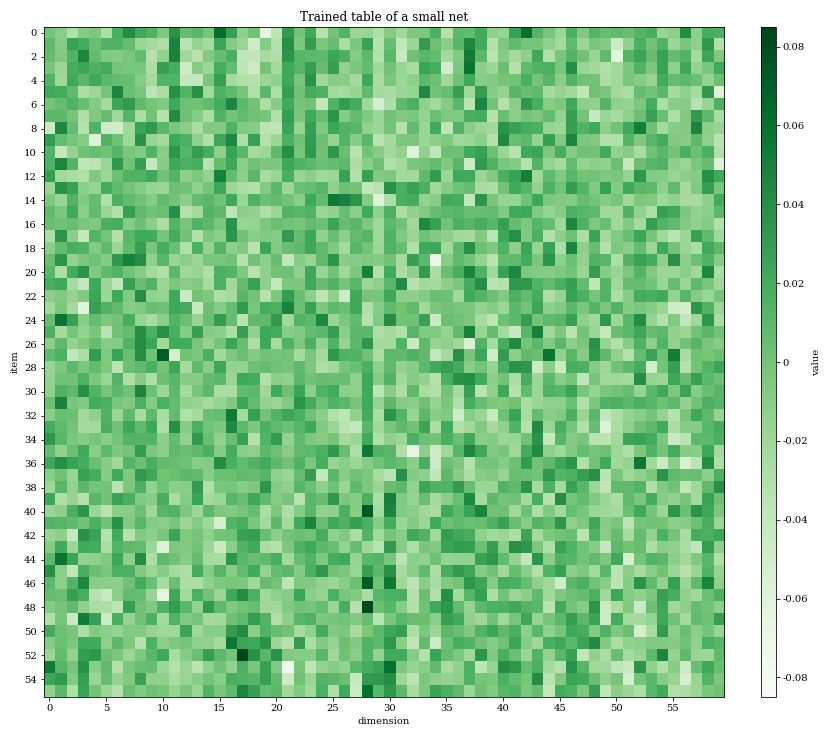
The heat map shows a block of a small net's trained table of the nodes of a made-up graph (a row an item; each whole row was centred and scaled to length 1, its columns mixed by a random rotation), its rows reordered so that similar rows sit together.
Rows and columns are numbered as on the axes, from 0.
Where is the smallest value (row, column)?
53, 21
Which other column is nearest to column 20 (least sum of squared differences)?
14
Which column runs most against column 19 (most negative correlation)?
56
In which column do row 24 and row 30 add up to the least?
34
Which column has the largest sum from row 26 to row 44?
28
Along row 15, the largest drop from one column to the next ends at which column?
12
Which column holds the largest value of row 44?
1
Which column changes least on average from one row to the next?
22
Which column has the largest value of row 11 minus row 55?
6
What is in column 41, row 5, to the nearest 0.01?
0.01
